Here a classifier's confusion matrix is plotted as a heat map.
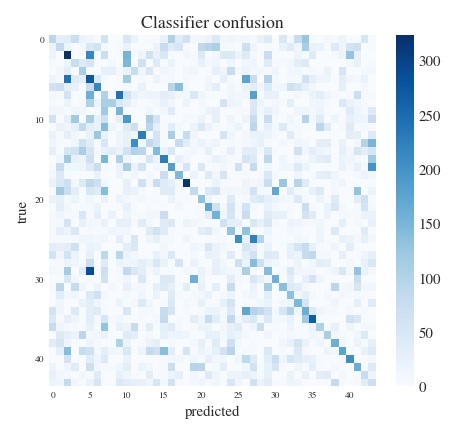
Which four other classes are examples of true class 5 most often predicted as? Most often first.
2, 26, 10, 29
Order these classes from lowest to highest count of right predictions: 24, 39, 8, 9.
8, 24, 9, 39
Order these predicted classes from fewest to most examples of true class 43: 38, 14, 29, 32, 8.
8, 32, 29, 14, 38
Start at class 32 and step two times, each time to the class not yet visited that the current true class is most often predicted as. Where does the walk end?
17
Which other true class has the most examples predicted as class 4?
14
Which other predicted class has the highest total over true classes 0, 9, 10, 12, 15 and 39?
7
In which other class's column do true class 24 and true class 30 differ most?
19
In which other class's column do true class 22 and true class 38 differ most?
9
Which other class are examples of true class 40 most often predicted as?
26
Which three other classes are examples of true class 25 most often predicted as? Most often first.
27, 28, 11
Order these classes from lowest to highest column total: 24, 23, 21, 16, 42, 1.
23, 42, 21, 1, 24, 16
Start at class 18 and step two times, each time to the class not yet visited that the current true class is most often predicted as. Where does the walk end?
29
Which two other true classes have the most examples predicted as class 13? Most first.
10, 11
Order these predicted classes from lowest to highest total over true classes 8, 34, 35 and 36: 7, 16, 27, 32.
16, 32, 27, 7
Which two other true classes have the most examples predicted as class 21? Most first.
1, 35
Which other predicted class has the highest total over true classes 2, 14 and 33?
5
